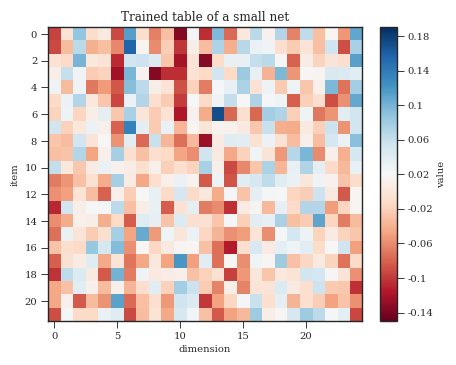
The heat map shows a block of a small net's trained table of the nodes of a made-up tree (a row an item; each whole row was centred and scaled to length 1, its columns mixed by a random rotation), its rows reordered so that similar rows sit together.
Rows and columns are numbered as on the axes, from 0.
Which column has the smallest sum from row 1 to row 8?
10
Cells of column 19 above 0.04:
3
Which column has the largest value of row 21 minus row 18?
4
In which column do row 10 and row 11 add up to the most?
17
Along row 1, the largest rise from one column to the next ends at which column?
6
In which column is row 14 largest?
21
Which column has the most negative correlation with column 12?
15
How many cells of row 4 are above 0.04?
5
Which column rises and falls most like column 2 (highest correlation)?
24
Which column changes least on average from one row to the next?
11
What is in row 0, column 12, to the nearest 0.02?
-0.1
